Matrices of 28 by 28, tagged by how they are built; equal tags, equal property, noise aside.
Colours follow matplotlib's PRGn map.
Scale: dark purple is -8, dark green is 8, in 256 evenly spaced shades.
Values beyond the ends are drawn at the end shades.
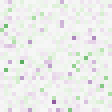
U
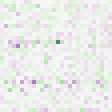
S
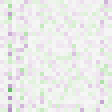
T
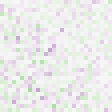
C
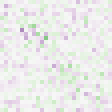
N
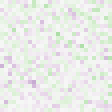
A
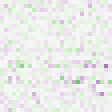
S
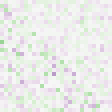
C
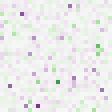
U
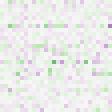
S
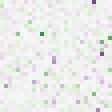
U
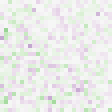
C
